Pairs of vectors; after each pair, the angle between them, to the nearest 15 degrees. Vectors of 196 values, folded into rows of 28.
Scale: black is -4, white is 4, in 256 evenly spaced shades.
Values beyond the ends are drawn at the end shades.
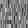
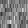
150 degrees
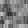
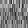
90 degrees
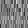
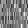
135 degrees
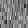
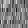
75 degrees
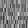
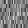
75 degrees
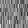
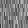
150 degrees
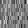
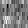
60 degrees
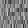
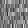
165 degrees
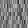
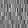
45 degrees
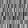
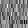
75 degrees
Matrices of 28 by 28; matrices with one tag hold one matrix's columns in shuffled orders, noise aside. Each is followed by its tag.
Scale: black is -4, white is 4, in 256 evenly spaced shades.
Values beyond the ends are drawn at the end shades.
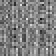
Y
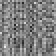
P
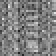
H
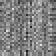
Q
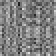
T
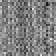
T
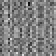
T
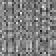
H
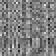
P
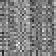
Q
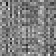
T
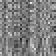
P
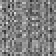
H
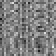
P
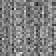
T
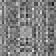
T
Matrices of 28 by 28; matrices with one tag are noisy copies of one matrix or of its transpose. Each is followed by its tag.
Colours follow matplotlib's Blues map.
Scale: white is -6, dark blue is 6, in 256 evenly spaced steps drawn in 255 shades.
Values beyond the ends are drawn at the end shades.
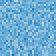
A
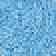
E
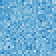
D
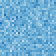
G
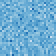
A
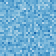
D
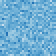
G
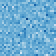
A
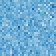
A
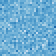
D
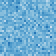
D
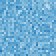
D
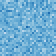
E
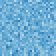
A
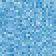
E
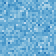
D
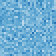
E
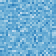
G
